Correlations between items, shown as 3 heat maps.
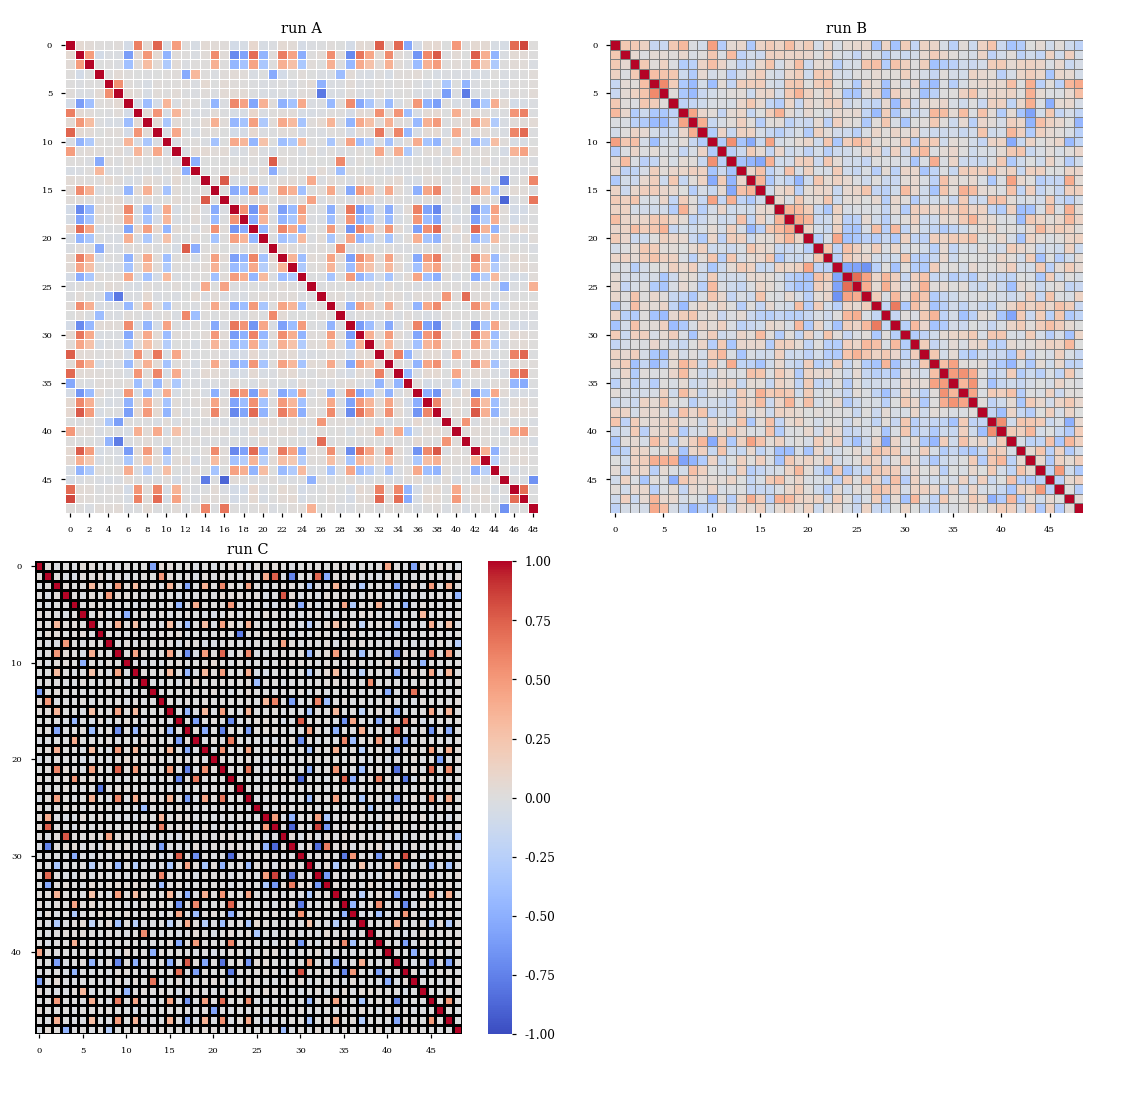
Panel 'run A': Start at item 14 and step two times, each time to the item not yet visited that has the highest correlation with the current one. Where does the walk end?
48
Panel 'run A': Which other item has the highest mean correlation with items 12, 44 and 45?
21
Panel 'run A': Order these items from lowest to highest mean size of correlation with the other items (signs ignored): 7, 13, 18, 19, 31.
13, 7, 31, 18, 19
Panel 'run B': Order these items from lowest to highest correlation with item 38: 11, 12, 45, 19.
12, 11, 19, 45
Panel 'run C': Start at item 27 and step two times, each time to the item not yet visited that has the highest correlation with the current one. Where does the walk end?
1
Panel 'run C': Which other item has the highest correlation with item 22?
35
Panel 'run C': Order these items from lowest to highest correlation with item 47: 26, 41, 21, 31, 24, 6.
41, 31, 26, 6, 24, 21
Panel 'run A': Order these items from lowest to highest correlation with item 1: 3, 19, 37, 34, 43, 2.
3, 34, 43, 2, 37, 19
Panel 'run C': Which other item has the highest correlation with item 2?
21
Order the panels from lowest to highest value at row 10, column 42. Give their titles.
run A, run B, run C
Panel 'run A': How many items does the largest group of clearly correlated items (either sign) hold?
24
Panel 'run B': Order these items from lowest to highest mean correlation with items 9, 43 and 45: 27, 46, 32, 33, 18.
33, 32, 46, 18, 27
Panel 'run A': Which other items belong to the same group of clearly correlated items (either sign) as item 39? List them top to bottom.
4, 5, 26, 41
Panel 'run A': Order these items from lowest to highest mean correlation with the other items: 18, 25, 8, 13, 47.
18, 13, 25, 8, 47
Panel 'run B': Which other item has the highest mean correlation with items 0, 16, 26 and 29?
10
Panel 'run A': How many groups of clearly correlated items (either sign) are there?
5
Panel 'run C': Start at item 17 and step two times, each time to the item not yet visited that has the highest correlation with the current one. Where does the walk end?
31
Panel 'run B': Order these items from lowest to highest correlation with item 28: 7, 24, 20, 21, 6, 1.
1, 20, 21, 6, 7, 24
